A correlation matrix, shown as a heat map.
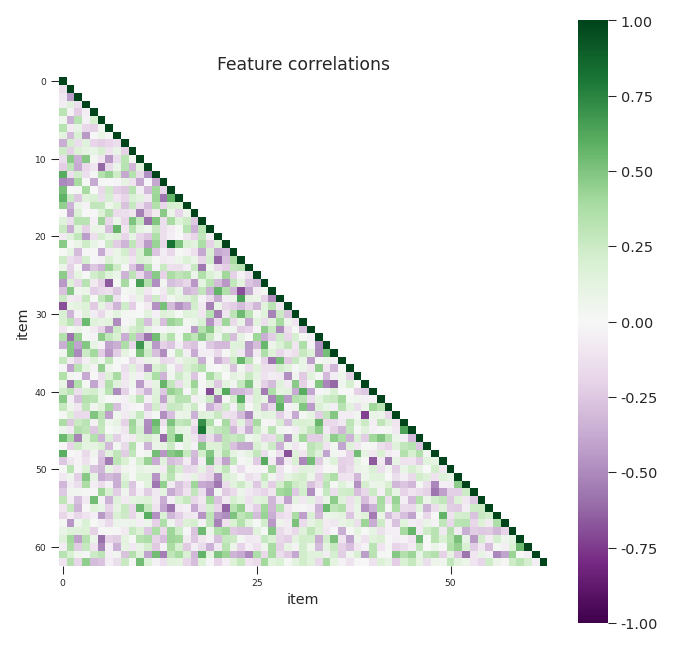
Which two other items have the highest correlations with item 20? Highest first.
27, 61
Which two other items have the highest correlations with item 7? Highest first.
19, 38
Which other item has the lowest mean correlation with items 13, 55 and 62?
21
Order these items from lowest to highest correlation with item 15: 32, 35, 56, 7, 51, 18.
56, 7, 32, 51, 18, 35
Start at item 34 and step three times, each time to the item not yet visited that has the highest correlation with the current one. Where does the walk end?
49
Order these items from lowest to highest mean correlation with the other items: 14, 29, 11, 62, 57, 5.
29, 11, 5, 57, 62, 14
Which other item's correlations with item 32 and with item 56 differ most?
18
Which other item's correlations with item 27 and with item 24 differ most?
23
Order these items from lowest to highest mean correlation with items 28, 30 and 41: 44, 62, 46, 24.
24, 62, 44, 46
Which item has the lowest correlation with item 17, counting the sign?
10
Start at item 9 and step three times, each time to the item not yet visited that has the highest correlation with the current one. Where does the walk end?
44
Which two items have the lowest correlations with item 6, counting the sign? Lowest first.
26, 49
